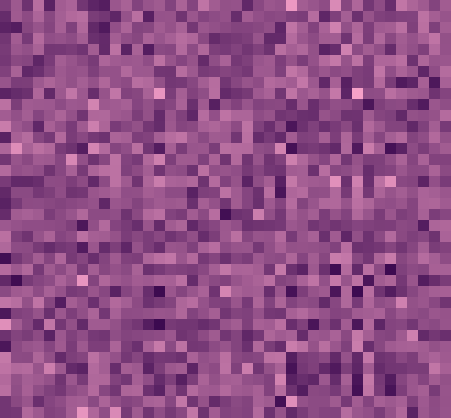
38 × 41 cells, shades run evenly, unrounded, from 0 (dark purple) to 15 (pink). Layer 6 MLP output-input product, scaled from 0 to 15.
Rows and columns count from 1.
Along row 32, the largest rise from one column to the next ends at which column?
27
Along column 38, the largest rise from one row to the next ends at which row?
31
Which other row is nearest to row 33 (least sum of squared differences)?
35
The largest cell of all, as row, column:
9, 33
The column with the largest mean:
11
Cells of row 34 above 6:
21
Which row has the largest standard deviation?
14
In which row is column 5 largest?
34
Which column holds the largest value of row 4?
40
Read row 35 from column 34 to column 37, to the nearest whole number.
11 5 2 6
